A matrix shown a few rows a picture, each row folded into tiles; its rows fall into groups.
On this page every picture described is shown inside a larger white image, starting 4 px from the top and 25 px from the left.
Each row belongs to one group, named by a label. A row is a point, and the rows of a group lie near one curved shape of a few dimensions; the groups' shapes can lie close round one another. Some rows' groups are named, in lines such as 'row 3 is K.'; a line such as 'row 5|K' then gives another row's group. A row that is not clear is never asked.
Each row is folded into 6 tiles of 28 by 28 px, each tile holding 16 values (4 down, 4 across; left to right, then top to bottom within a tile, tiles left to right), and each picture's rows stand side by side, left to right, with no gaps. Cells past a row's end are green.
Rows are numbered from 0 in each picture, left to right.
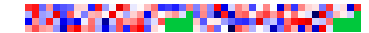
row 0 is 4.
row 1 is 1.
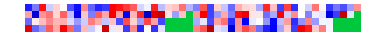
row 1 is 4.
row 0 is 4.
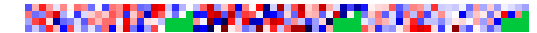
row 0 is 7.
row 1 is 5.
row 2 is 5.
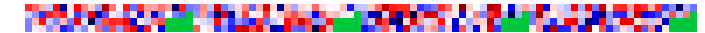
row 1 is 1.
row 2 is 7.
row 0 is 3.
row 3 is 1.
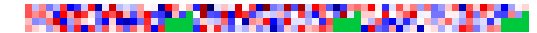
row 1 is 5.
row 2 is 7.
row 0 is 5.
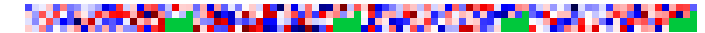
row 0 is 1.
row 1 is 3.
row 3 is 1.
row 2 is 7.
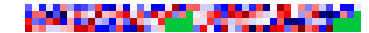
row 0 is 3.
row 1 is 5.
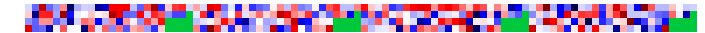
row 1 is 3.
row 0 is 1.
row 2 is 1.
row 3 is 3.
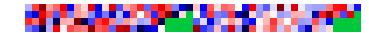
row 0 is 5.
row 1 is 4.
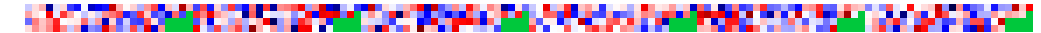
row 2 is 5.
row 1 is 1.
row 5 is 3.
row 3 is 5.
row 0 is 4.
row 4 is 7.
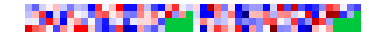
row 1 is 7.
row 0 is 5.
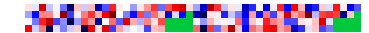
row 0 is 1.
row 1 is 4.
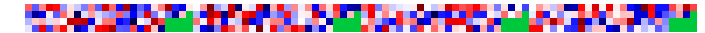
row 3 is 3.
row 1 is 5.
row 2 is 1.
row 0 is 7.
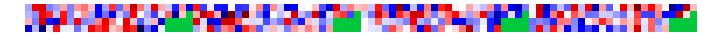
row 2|5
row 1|7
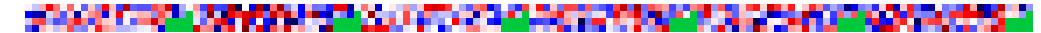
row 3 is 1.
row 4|1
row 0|7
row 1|5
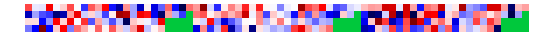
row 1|7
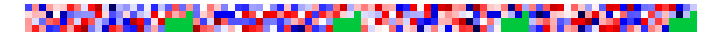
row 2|3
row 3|7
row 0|3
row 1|3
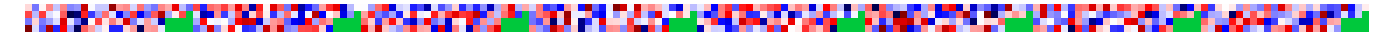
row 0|4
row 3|1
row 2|3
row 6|1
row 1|7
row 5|7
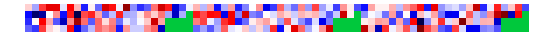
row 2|5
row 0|7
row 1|7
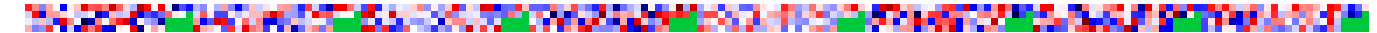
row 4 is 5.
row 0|1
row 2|4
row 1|5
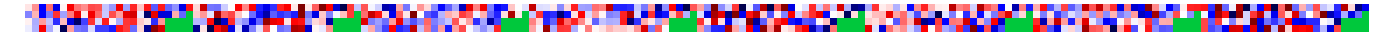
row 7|5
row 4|5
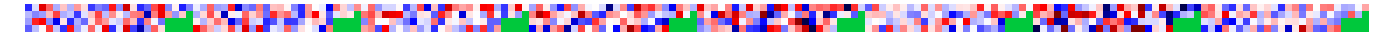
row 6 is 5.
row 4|3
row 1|5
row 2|4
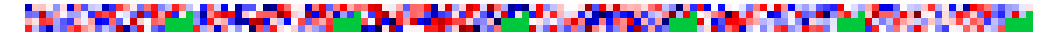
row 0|1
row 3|1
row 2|5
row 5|7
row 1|1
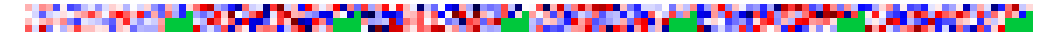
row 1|3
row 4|4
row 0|3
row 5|3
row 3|3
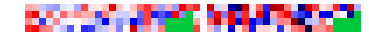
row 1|3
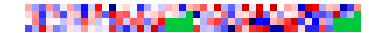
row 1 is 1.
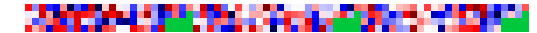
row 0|5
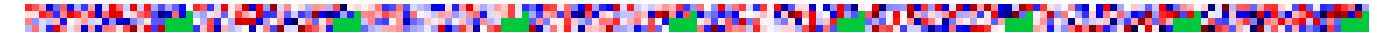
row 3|4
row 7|4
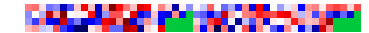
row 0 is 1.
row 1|1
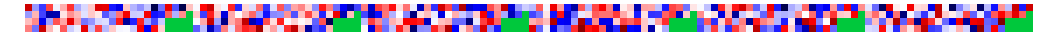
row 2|7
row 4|3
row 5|3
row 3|1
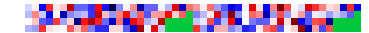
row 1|1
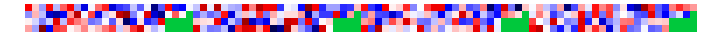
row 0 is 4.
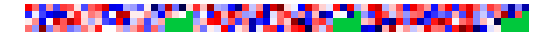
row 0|4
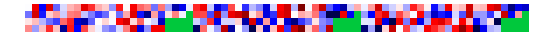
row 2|5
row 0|1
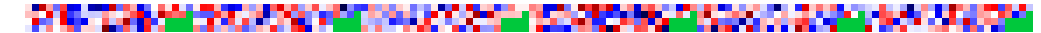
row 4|7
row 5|1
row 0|7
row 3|3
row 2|1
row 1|3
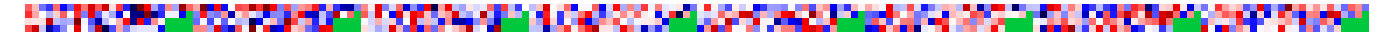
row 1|1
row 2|5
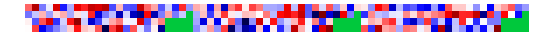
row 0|3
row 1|1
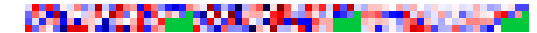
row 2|5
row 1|1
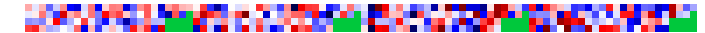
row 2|7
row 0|5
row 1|7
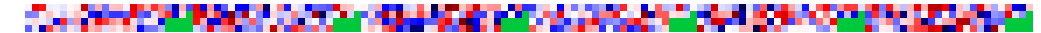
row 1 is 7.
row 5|1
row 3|1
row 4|1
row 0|5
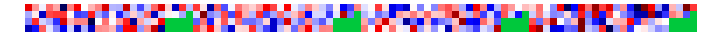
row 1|4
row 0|3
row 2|3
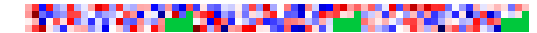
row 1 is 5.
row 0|4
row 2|3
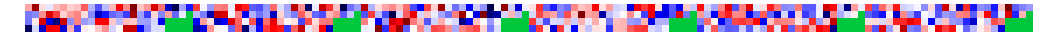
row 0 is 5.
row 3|7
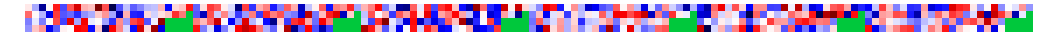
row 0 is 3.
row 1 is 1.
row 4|4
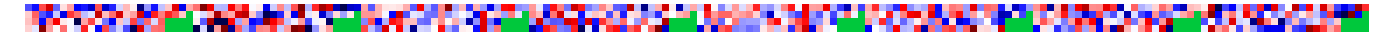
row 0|3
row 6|3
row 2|4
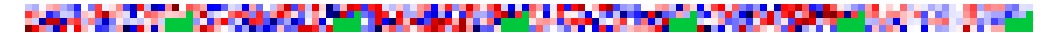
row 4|4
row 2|5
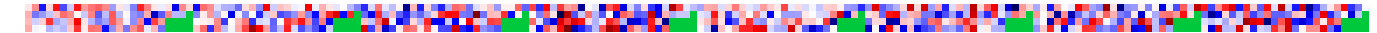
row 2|1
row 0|3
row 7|7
